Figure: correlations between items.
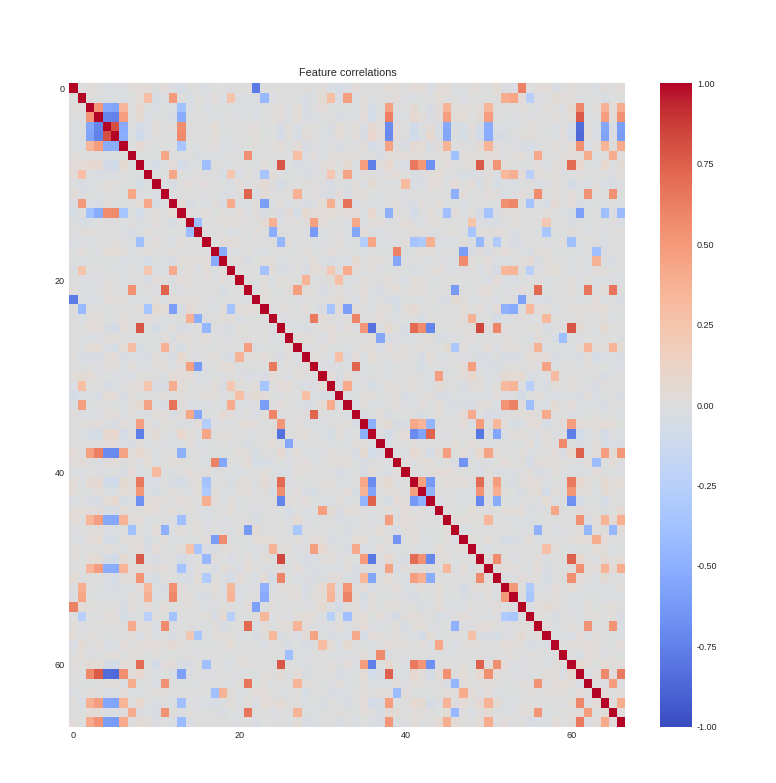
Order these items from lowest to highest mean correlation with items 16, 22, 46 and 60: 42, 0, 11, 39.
0, 11, 39, 42
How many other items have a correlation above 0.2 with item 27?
6
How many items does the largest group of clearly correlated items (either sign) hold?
12
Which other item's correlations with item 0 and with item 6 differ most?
22
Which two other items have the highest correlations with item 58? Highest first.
44, 30
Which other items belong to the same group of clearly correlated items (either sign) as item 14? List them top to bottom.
15, 24, 29, 34, 48, 57
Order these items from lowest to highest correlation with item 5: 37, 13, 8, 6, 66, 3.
3, 66, 6, 8, 37, 13
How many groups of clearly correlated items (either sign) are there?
11
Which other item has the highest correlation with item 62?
21
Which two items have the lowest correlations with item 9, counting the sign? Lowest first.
23, 55
